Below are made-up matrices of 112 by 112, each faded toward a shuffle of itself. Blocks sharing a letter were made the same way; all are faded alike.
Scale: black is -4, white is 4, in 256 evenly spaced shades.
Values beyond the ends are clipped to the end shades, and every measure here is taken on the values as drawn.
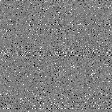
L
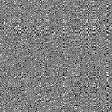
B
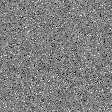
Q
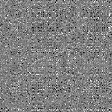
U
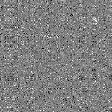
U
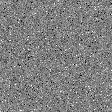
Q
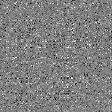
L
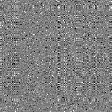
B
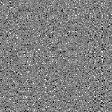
U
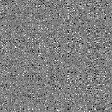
U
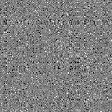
U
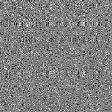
U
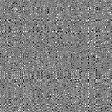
B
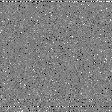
L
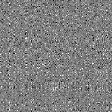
U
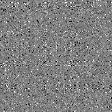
L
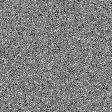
Q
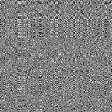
B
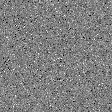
Q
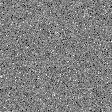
Q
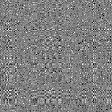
B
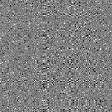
B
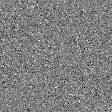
Q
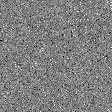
Q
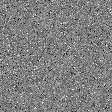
Q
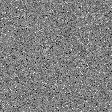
Q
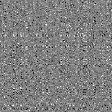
U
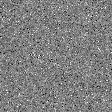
Q
